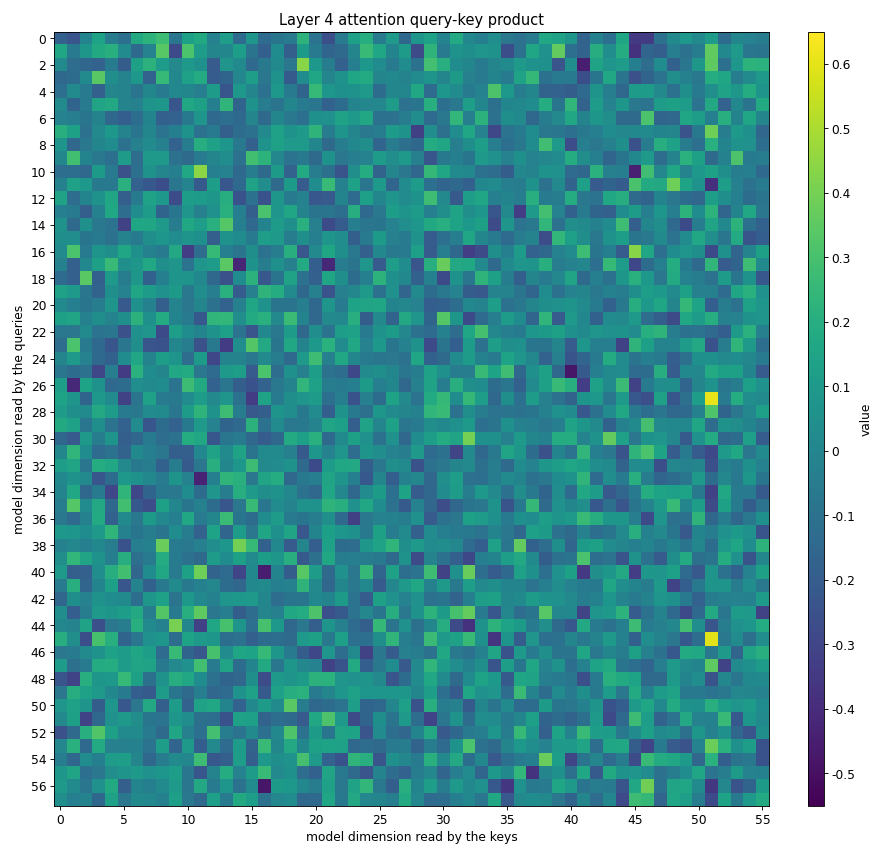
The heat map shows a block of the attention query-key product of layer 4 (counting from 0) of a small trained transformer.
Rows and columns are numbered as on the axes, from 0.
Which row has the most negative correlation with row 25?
32
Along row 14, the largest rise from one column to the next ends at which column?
6
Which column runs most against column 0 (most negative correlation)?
34
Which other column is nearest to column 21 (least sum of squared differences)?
52
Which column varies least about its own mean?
17
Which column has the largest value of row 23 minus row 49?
16
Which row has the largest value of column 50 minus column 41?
2
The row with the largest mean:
21
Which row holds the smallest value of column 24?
46
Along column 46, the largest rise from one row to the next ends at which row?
54
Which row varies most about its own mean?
40
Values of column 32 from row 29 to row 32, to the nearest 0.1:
0.1 0.4 0 0
